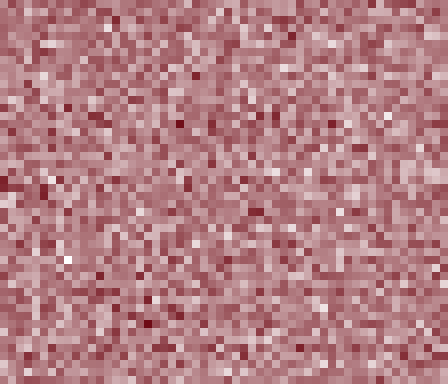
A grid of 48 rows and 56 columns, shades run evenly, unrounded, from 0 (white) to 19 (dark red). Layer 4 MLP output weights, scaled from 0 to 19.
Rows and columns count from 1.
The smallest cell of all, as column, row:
9, 33
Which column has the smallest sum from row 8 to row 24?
44
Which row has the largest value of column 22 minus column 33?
6
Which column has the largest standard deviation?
23
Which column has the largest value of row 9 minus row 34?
43
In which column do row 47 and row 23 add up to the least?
7
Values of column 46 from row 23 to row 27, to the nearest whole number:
13 8 10 11 13
